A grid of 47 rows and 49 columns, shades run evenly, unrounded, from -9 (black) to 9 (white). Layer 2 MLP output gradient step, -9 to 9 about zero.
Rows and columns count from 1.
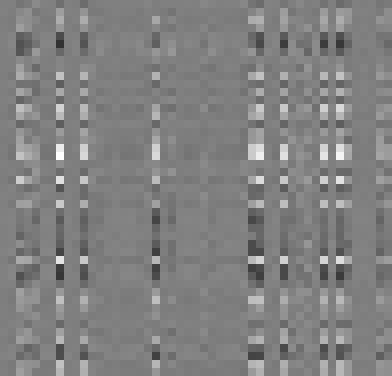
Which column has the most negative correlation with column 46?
5
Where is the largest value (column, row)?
8, 20
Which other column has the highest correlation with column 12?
48
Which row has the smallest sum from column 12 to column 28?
28
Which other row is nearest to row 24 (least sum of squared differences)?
11
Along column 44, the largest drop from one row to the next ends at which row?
34
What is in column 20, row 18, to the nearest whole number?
3
